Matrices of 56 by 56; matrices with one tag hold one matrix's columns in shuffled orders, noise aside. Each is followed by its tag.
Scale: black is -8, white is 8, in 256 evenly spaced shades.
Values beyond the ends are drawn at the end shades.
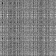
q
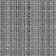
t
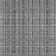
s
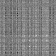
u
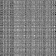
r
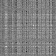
s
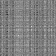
r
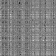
q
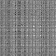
r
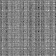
t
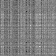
s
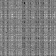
q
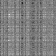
q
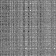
t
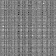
r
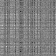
s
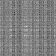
r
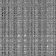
u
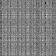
q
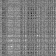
u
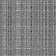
t
